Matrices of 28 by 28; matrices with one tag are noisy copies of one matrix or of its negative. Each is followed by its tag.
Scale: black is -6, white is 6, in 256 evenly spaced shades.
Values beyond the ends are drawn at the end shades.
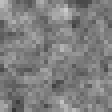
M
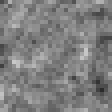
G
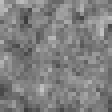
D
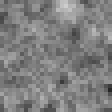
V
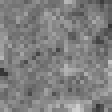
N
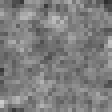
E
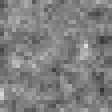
G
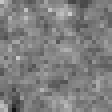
M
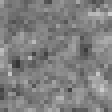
G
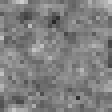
E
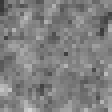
D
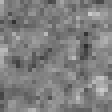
G
